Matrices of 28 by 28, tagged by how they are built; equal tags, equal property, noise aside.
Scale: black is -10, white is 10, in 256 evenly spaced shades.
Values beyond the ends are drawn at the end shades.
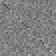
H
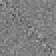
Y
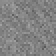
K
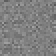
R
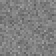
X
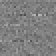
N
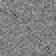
H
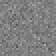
H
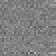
R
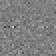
N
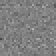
N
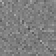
H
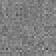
R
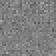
N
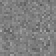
R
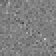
Y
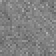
K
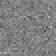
N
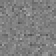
N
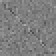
H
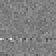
N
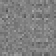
R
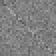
H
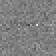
N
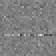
N
